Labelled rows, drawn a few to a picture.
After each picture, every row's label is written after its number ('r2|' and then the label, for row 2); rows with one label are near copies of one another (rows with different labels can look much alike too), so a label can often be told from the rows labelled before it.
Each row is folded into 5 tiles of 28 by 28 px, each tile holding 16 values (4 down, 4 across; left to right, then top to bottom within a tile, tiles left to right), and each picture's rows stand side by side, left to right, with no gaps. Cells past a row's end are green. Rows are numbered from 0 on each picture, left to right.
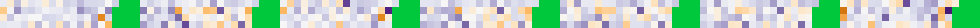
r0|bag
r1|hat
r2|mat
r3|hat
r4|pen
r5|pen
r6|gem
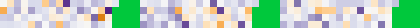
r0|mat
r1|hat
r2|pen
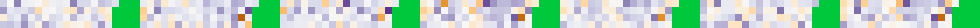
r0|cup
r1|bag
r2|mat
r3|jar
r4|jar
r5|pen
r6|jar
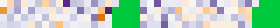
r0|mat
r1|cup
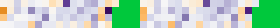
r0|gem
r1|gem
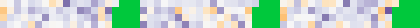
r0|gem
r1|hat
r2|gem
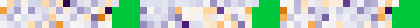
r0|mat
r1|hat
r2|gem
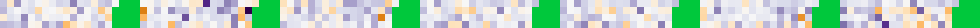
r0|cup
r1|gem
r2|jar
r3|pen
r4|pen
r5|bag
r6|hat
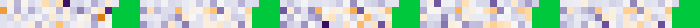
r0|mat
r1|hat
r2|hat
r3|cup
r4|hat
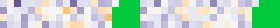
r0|cup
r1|cup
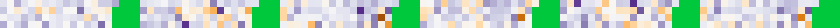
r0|pen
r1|hat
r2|bag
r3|jar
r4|cup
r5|bag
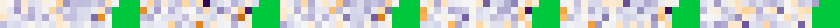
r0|jar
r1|mat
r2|jar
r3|gem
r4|gem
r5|pen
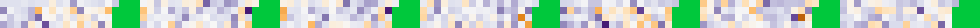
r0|hat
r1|gem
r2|gem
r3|bag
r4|hat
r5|jar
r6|pen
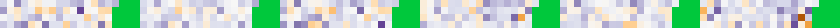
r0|pen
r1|pen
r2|pen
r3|jar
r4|cup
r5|bag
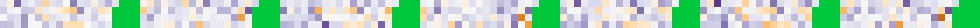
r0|cup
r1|mat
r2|hat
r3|bag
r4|cup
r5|cup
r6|mat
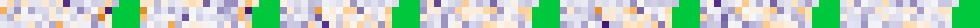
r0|mat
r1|gem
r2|hat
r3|cup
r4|hat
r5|cup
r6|cup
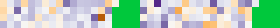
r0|jar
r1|cup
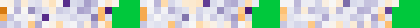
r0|gem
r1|gem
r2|gem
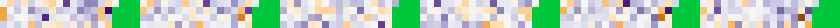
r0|gem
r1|mat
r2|pen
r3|cup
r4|mat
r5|bag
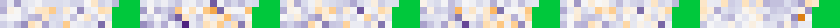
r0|pen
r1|hat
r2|pen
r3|hat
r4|pen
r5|jar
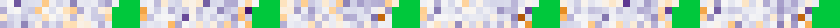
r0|cup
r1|gem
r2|jar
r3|bag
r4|gem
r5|bag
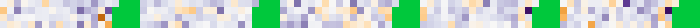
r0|bag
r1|pen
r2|cup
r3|gem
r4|gem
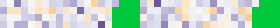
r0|pen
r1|cup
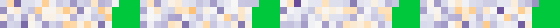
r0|cup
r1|pen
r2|cup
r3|pen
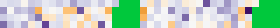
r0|hat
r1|gem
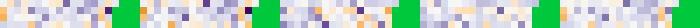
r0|gem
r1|gem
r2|hat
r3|pen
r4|gem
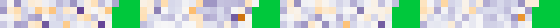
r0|pen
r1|jar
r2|pen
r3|jar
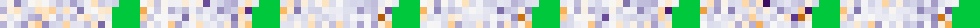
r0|pen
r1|gem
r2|bag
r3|bag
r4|gem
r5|mat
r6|bag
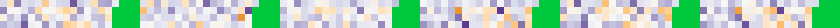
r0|cup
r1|mat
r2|pen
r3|hat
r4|cup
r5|hat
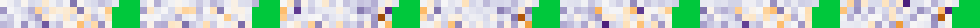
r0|hat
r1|pen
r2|bag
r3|bag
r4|hat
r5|hat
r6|mat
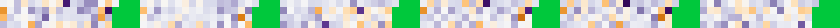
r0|gem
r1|bag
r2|hat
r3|mat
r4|mat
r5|pen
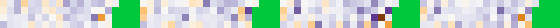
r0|jar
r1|gem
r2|bag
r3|bag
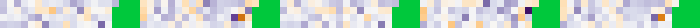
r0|pen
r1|jar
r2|pen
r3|gem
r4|jar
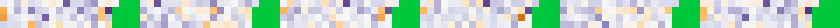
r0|gem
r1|cup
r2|mat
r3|mat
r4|hat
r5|gem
